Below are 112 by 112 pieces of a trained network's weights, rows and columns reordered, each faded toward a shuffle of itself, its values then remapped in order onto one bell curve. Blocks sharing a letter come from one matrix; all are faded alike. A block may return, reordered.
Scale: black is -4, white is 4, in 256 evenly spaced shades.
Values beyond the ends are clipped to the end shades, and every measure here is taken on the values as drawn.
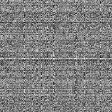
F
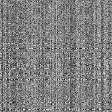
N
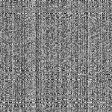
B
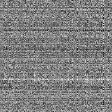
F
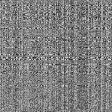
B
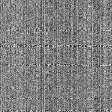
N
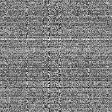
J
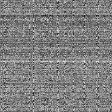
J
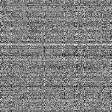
F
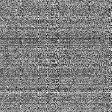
F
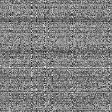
J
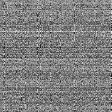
J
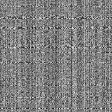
N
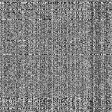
N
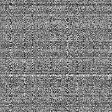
J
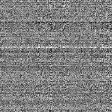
F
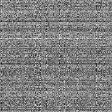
J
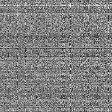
F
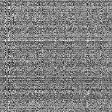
J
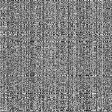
B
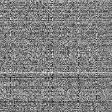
F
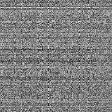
F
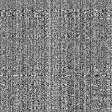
B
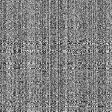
N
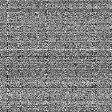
F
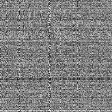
F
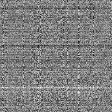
F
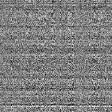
F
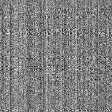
B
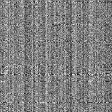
N
